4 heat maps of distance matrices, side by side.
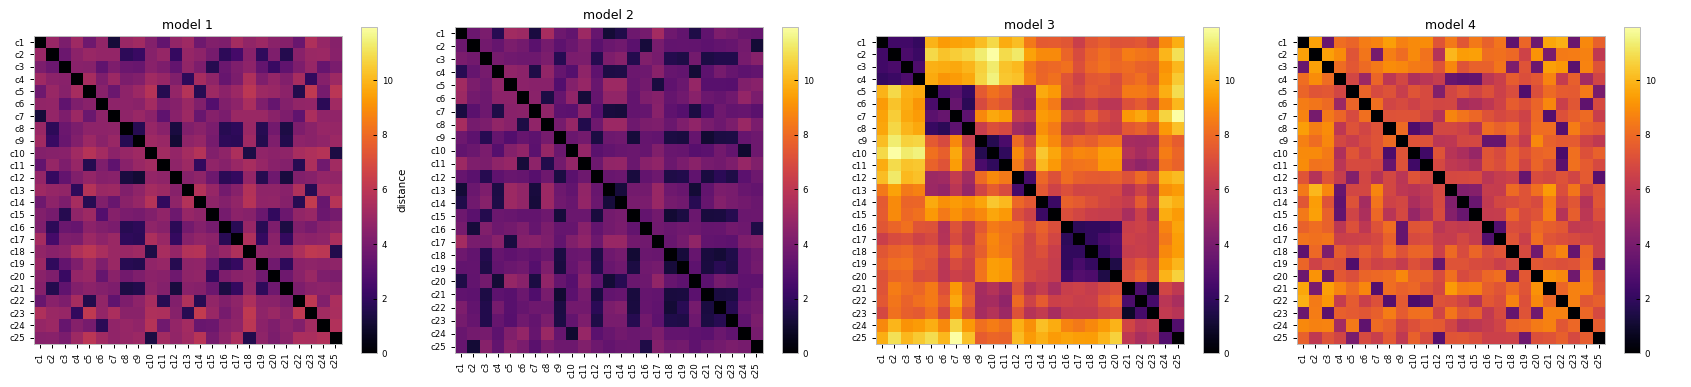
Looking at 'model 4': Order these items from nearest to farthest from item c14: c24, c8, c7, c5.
c24, c8, c5, c7
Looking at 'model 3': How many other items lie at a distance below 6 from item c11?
5
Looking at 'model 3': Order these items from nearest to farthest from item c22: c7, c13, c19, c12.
c13, c19, c12, c7
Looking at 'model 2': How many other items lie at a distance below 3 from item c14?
5
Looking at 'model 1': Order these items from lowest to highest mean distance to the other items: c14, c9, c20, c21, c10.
c21, c9, c20, c14, c10
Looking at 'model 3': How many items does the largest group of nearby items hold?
5
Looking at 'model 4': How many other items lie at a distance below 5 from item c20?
4
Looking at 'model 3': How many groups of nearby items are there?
8
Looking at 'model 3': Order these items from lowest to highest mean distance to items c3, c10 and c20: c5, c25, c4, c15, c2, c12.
c4, c2, c15, c5, c12, c25
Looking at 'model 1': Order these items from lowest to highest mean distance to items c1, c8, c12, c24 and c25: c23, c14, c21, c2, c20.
c21, c2, c20, c14, c23
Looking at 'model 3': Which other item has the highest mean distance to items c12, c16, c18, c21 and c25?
c2
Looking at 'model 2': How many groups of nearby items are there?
6
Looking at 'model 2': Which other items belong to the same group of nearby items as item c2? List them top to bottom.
c16, c25
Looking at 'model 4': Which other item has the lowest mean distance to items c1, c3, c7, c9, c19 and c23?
c18
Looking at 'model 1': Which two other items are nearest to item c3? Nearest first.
c15, c20
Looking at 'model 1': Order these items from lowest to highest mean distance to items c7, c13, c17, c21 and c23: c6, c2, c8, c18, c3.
c8, c2, c3, c6, c18
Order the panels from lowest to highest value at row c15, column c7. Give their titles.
model 2, model 1, model 4, model 3
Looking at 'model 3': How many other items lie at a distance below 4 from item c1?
3
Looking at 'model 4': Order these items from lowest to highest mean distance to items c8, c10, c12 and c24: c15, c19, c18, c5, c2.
c15, c19, c5, c18, c2
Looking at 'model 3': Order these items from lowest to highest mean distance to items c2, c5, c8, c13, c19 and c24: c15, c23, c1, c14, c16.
c16, c23, c1, c15, c14
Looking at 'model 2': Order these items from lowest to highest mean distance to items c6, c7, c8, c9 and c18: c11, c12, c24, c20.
c12, c11, c20, c24
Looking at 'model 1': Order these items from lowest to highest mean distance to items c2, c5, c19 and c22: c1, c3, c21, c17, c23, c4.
c21, c17, c3, c1, c4, c23
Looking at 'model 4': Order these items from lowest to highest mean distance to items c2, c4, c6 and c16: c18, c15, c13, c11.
c15, c13, c11, c18
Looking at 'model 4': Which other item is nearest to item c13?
c4
